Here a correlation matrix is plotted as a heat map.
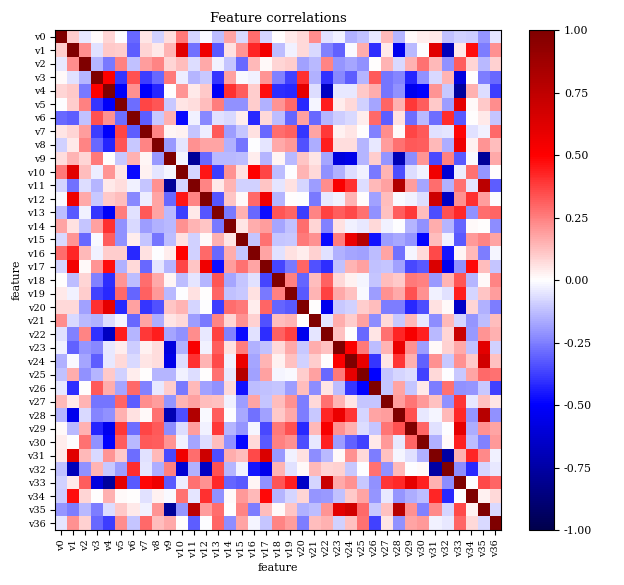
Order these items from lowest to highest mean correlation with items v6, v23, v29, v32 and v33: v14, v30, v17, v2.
v17, v14, v2, v30
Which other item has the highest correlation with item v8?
v33
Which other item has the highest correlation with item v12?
v31
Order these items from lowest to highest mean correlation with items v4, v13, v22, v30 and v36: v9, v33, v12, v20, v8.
v20, v12, v9, v8, v33
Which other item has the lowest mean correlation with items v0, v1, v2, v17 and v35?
v32
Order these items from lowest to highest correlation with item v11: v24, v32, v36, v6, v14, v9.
v9, v36, v32, v6, v14, v24
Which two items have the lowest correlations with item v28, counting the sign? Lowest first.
v9, v1
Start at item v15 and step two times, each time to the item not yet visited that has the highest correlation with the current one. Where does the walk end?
v24
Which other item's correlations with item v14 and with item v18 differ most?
v4
